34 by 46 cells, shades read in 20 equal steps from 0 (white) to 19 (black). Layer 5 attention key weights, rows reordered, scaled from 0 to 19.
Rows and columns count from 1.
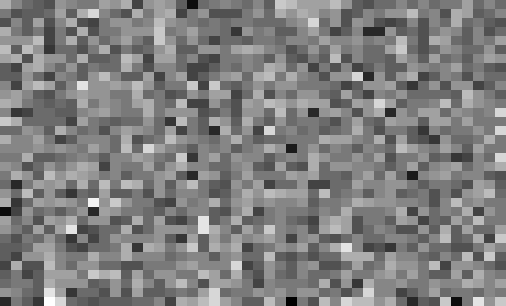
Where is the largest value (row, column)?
34, 27
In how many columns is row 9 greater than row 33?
23
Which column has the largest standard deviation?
5
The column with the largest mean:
39
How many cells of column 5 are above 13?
4
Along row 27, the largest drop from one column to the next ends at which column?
46
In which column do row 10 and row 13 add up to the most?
2
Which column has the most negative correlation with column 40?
32
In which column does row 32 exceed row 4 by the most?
15
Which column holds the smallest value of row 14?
1
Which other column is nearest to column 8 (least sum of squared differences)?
13
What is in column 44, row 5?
9
